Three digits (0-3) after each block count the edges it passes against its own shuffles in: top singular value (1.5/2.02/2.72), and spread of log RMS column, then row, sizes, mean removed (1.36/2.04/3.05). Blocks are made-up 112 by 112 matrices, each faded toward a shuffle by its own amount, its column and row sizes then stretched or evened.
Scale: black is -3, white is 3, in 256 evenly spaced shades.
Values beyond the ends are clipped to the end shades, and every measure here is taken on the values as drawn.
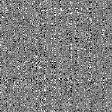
1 3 2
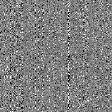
2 3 1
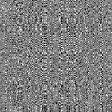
3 3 0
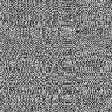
3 0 2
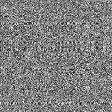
2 0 2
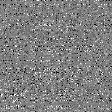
1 1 3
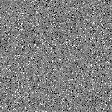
1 1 0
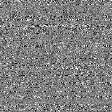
0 0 3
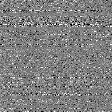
2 0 3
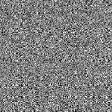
2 1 2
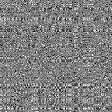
3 0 2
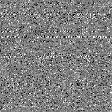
2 0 2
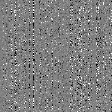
1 3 1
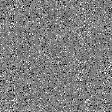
0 2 1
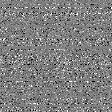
0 0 3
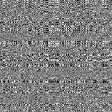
3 1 3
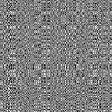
3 3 1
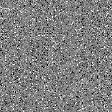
1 2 0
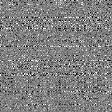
2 1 3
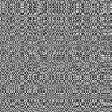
3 2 3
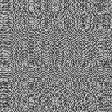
3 0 0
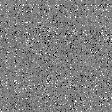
0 2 2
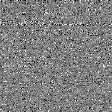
1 1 2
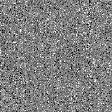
1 2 0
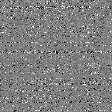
0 1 3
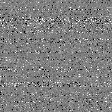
0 1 3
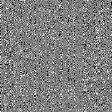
0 3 1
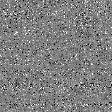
0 1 2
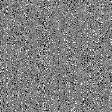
1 3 0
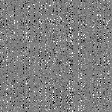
1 3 1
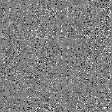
0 3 2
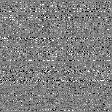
1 1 3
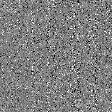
0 2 0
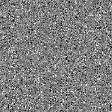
1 2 0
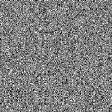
2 1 1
